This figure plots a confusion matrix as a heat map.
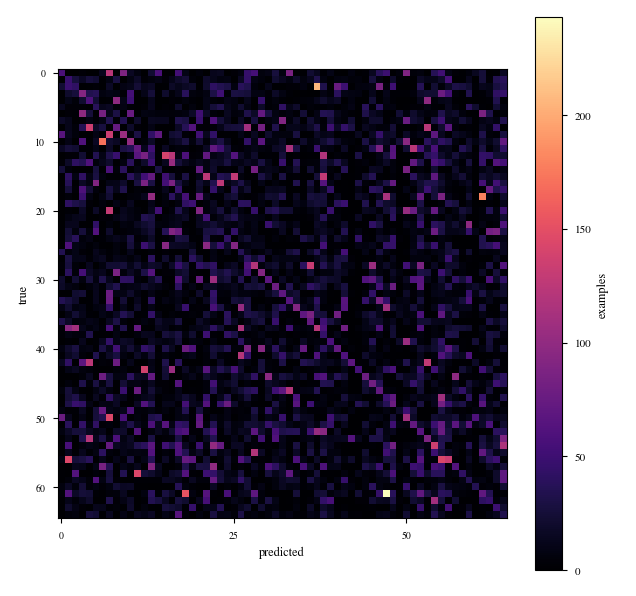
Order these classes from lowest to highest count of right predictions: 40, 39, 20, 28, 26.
26, 39, 40, 20, 28
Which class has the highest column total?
55
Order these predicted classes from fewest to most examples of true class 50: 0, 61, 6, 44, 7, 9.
44, 61, 6, 9, 0, 7
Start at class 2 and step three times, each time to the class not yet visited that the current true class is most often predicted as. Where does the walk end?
41
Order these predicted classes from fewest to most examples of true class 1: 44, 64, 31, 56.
44, 31, 64, 56
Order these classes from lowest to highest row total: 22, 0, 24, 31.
24, 22, 31, 0
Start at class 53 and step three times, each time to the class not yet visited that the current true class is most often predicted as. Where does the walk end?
27
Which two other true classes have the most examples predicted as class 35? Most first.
40, 57
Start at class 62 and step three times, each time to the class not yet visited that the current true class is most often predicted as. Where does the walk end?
17
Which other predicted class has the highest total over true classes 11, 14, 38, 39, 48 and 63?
50
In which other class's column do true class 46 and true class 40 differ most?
33
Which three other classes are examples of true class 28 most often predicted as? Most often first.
36, 45, 52
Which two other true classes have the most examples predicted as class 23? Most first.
16, 54
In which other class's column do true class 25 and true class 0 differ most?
7
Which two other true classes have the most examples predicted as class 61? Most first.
18, 6
